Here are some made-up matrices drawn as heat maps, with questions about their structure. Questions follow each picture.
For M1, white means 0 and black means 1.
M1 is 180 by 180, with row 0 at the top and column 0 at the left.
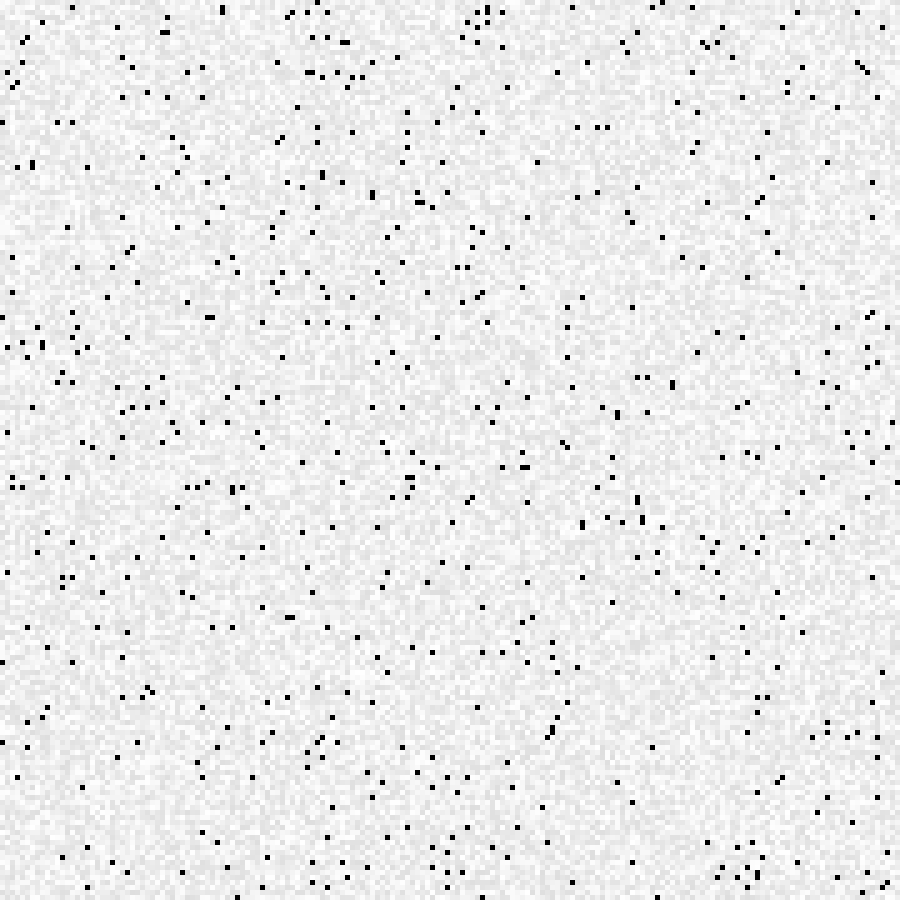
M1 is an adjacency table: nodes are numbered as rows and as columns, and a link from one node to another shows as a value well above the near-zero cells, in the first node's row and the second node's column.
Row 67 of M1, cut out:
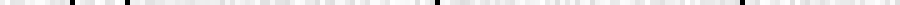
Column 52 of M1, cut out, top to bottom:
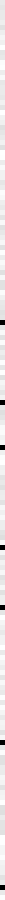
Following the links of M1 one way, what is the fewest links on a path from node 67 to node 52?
2
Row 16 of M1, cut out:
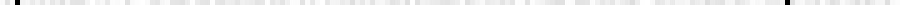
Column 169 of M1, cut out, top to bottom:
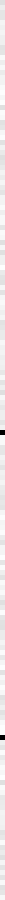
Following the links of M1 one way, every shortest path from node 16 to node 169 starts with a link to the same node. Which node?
node 157
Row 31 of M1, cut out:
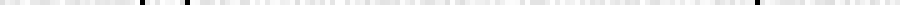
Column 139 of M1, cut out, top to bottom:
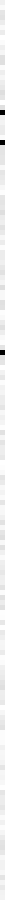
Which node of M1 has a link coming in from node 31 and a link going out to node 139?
node 28
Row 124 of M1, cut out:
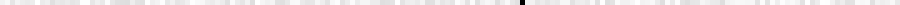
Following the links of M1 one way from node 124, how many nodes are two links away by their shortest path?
3
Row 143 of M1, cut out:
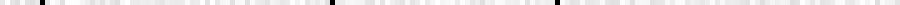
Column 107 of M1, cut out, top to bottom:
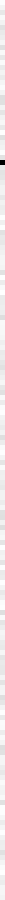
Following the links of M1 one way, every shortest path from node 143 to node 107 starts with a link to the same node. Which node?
node 8
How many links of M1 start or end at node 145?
2
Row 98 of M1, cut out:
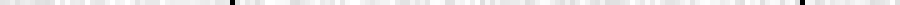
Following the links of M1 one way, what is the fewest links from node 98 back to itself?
6
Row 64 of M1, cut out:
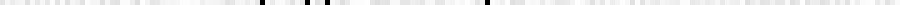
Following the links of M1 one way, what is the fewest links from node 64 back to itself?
3
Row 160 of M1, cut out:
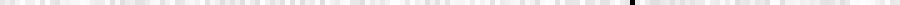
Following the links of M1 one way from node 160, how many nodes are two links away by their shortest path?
1
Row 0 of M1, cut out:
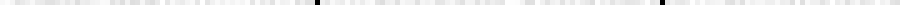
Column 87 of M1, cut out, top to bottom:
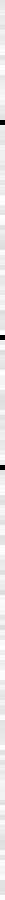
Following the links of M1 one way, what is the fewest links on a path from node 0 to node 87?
4
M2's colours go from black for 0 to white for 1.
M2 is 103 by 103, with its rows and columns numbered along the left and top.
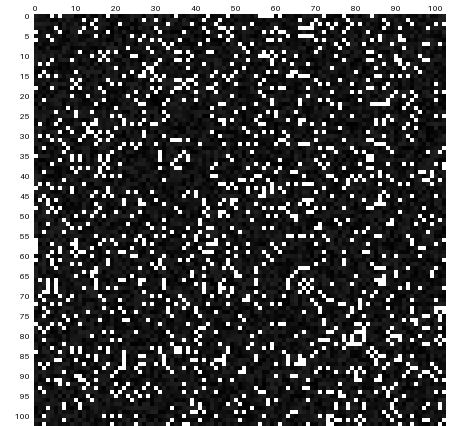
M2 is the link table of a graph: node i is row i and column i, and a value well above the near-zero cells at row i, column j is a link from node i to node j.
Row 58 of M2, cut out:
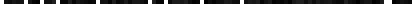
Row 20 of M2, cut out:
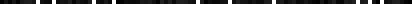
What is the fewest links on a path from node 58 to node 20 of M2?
3
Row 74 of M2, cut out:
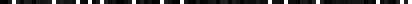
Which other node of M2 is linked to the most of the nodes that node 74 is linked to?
node 88
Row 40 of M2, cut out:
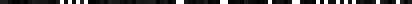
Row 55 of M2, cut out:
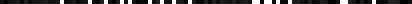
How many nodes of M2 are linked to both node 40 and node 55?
3
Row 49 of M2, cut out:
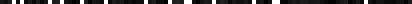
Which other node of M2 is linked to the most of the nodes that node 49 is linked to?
node 68
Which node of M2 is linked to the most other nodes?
node 15
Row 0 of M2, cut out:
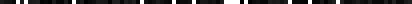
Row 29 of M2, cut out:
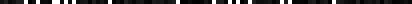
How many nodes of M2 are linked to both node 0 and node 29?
5
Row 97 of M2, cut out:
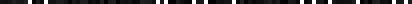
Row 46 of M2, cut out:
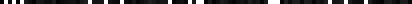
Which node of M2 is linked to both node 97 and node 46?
node 82
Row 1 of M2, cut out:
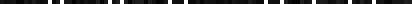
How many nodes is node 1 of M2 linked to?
11
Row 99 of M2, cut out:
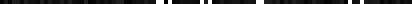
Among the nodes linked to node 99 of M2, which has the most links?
node 87
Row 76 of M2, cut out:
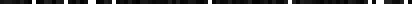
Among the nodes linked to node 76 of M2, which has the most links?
node 94
